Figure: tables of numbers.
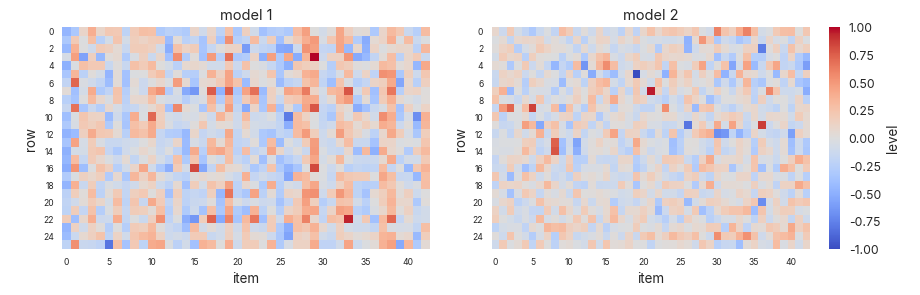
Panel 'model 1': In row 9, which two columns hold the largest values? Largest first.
29, 1
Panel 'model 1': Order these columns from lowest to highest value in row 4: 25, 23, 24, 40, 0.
0, 25, 24, 23, 40
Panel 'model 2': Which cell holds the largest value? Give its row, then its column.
7, 21
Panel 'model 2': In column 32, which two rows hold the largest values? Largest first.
11, 23
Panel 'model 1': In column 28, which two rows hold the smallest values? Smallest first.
14, 16
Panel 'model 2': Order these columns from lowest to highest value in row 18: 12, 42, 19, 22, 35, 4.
19, 12, 22, 4, 35, 42
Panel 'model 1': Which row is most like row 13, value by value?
18
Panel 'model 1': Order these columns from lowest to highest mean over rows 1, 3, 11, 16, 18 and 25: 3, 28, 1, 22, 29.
22, 3, 28, 1, 29
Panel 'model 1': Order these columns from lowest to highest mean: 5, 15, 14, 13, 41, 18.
14, 41, 5, 18, 15, 13
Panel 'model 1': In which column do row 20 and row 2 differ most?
33
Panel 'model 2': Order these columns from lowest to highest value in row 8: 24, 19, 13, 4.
24, 4, 19, 13
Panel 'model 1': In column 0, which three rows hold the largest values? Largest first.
22, 7, 3
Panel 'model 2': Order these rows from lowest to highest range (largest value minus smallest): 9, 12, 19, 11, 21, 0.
19, 21, 0, 12, 9, 11
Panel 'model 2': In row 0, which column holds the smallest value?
5
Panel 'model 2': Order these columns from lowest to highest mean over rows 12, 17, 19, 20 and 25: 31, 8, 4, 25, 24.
31, 25, 8, 24, 4
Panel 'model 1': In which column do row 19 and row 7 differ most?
21
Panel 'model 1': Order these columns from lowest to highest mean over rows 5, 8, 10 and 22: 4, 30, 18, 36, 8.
36, 30, 18, 4, 8
